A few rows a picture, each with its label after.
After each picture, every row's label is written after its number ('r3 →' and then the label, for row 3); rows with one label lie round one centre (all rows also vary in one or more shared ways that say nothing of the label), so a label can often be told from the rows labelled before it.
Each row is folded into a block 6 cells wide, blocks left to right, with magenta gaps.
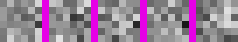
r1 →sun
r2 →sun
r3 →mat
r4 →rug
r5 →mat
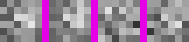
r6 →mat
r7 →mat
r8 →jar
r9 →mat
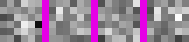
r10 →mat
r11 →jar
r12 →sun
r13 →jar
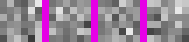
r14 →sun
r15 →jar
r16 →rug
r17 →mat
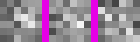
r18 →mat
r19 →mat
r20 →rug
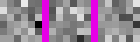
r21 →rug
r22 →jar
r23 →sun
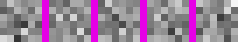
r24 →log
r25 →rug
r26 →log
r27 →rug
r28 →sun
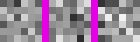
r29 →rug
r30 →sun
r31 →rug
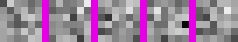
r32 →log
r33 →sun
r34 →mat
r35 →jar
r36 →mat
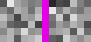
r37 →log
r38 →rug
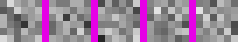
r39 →log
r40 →rug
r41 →sun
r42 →jar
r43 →rug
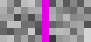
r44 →rug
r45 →sun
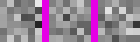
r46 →sun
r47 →rug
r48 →jar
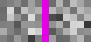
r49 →jar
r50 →mat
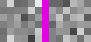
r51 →sun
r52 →rug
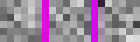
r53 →mat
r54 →rug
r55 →log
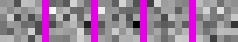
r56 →rug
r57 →rug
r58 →rug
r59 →log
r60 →jar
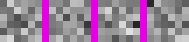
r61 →log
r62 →rug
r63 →jar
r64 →log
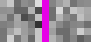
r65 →sun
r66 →jar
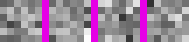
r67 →jar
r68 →sun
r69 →sun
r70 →log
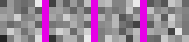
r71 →sun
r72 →sun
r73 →sun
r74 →rug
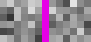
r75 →mat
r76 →rug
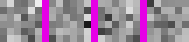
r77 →sun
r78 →sun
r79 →mat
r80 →log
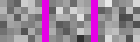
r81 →rug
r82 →jar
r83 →sun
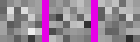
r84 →jar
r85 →mat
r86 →jar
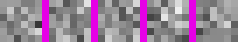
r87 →jar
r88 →sun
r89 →sun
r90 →mat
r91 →mat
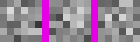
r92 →jar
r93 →mat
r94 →rug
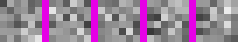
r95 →log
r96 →rug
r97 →rug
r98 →mat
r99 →mat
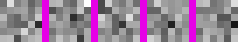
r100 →log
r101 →sun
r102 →log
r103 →log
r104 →sun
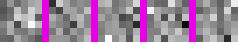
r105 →mat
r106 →log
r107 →sun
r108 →rug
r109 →sun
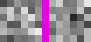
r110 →jar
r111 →sun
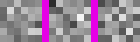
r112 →jar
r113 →log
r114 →rug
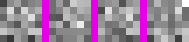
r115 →jar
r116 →mat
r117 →jar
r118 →sun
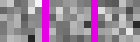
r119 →sun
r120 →jar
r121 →rug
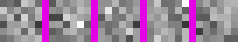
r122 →rug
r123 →mat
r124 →jar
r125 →sun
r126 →mat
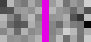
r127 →log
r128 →sun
